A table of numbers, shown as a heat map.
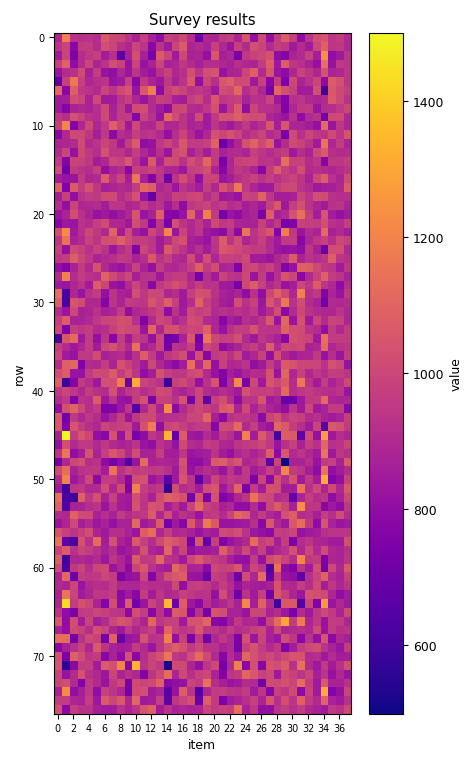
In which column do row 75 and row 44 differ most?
34
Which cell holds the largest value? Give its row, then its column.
45, 1
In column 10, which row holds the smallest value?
42
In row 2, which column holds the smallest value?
8
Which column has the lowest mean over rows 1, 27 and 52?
2
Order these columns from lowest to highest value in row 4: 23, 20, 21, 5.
21, 23, 5, 20
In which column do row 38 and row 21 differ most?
29
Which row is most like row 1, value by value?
13
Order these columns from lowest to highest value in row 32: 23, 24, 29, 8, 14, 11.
11, 23, 24, 14, 8, 29
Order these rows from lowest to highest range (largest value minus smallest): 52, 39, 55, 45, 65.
65, 55, 52, 39, 45
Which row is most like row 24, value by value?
9
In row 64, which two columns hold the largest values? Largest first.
1, 14
